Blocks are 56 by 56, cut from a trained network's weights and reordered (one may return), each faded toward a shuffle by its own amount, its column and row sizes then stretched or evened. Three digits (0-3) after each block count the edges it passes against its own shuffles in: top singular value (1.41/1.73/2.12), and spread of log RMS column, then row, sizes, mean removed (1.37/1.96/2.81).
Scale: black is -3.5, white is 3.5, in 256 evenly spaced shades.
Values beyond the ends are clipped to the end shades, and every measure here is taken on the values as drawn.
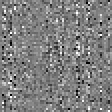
1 3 0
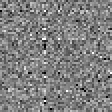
2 1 1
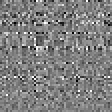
3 1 3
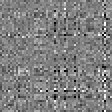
3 2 2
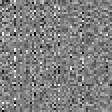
3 3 1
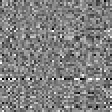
3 1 2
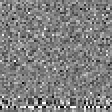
3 0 2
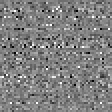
0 0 3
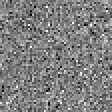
1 2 0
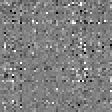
0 2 2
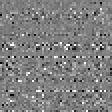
2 1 3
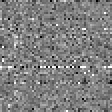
2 1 2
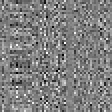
3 3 0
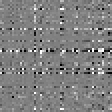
3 2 3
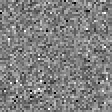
0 1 1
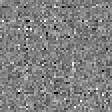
0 1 2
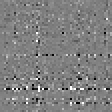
2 2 2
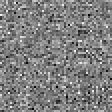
1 0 0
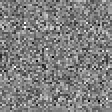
1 1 2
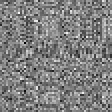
3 1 0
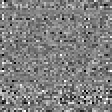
1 1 3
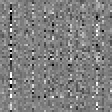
2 3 1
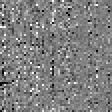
0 3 0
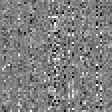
0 3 0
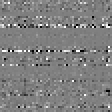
2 1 3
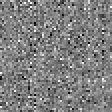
0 2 0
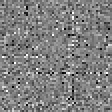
1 2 2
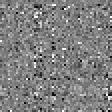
1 2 2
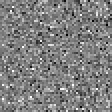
0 1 0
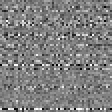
3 0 3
